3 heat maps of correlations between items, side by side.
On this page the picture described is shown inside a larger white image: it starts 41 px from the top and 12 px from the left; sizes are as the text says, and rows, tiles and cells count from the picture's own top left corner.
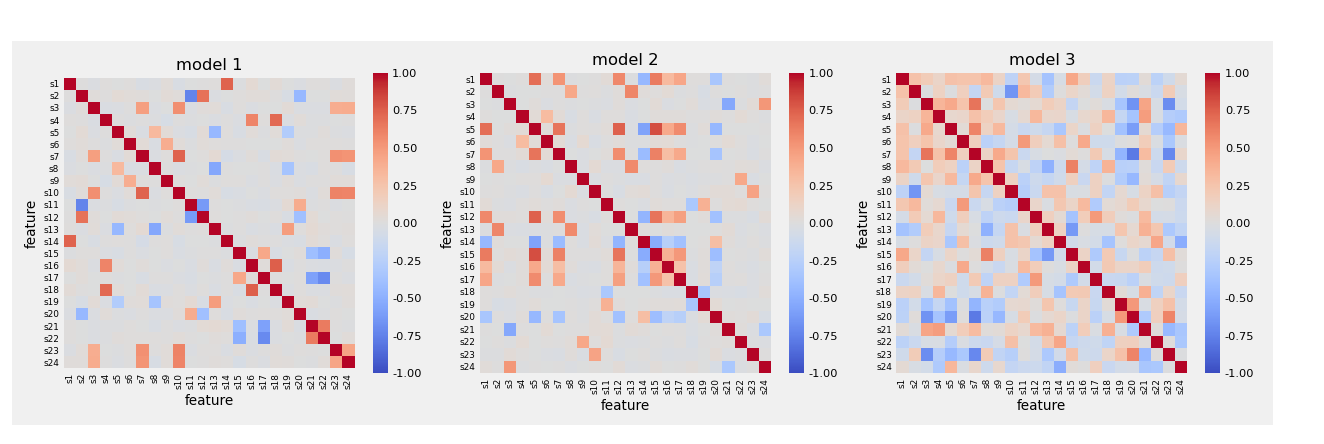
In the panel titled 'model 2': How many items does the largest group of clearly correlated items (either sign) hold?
9
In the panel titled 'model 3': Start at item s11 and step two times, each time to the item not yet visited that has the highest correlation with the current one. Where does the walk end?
s16
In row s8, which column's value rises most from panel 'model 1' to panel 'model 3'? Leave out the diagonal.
s15
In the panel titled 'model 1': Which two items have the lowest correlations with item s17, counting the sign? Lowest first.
s22, s21
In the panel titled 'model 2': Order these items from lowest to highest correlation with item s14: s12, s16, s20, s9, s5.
s5, s12, s16, s9, s20
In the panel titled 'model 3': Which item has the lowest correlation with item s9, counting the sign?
s20
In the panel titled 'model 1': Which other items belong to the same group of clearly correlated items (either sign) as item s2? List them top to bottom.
s11, s12, s20
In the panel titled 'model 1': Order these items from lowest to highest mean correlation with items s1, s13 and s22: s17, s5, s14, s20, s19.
s17, s5, s20, s19, s14
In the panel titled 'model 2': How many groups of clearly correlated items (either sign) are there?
7
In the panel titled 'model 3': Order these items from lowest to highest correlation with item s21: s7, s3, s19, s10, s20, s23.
s23, s20, s19, s10, s7, s3
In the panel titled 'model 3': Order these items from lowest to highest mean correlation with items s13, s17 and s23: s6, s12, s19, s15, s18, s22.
s15, s6, s18, s22, s19, s12
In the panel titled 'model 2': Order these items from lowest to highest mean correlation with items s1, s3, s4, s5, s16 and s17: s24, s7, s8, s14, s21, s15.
s14, s21, s8, s24, s7, s15
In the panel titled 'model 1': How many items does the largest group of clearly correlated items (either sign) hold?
5
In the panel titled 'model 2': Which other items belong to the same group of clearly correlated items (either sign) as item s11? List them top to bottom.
s18, s19
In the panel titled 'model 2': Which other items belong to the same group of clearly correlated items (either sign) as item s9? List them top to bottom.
s22
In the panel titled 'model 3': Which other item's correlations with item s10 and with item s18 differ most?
s2
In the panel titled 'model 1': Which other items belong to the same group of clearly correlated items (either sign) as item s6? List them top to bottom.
s9
